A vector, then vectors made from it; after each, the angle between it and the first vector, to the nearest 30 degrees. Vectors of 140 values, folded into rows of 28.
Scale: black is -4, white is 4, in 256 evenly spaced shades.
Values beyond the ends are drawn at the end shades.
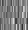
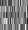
60 degrees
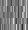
30 degrees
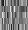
90 degrees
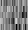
150 degrees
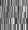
30 degrees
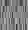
120 degrees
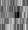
60 degrees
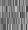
90 degrees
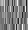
120 degrees
